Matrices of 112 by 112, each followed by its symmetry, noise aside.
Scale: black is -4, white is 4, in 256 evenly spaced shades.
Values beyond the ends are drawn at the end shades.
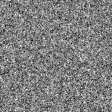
no symmetry.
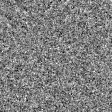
antisymmetric.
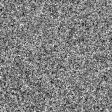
symmetric across the other diagonal.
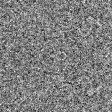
mirrored top to bottom.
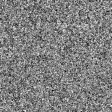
no symmetry.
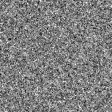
symmetric.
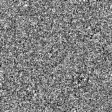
symmetric.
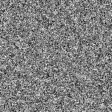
antisymmetric.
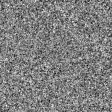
symmetric across the other diagonal.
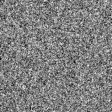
no symmetry.
